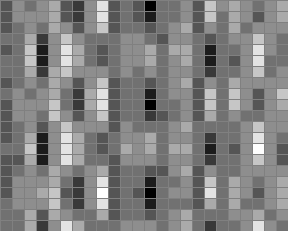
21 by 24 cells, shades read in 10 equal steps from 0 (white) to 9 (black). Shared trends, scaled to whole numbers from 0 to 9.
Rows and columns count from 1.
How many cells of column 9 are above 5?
4
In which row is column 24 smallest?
9
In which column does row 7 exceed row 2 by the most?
18
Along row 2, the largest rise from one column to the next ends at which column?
10
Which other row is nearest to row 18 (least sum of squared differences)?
2
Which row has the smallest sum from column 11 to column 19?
14
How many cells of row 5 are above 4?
12
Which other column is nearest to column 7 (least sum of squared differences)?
13
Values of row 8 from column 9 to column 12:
2 6 5 5
